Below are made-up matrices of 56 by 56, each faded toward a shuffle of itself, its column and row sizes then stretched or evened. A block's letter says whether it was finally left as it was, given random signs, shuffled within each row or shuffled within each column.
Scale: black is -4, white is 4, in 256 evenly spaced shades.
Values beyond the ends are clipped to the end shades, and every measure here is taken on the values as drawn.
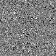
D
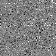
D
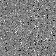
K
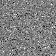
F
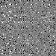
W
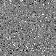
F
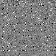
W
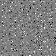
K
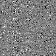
D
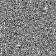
K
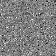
F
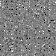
W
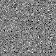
D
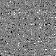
W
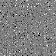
W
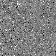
K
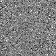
K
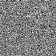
F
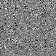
D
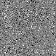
D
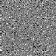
W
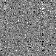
D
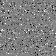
F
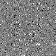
W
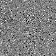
D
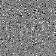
W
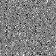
W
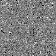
D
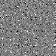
W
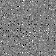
D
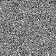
K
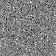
F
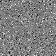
F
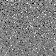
F
